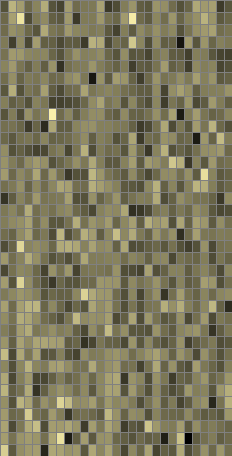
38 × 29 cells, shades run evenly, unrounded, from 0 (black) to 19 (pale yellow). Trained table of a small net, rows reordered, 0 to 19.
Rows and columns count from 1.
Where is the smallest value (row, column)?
37, 24
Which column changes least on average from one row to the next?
13
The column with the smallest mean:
18
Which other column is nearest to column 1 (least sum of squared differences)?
14
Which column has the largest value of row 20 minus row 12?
25
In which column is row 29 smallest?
11
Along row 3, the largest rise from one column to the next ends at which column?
6
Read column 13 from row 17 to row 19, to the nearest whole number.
8 10 11
